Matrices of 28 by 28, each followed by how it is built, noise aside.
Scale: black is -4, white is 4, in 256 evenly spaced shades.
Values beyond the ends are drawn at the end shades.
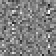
uneven columns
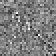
banded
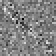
banded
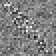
banded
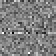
uneven rows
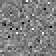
sparse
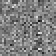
low rank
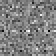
uneven rows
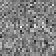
low rank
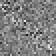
banded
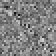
banded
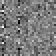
uneven columns
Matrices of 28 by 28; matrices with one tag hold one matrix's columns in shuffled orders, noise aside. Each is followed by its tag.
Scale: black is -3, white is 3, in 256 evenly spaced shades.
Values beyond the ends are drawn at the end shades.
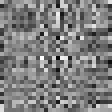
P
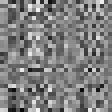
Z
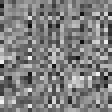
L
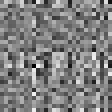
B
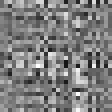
B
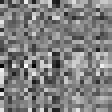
B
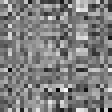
Z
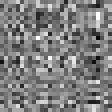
P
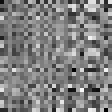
Z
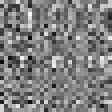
P
